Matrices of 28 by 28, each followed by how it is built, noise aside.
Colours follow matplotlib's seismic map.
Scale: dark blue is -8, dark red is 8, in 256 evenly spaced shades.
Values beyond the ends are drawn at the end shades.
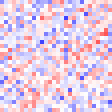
Hankel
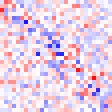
banded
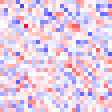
Toeplitz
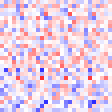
repeating columns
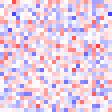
noise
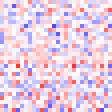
repeating columns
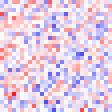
Hankel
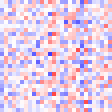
repeating rows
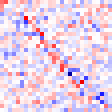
banded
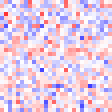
repeating columns
